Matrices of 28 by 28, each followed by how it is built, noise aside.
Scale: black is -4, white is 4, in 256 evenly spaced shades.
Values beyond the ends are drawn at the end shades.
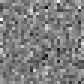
uneven columns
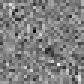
banded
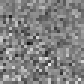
lower triangular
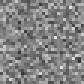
repeating rows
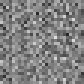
repeating rows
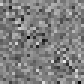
banded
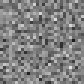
repeating rows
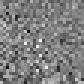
lower triangular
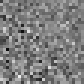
lower triangular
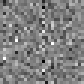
uneven columns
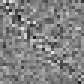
banded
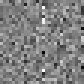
uneven columns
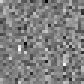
uneven columns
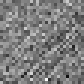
Hankel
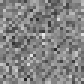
Hankel
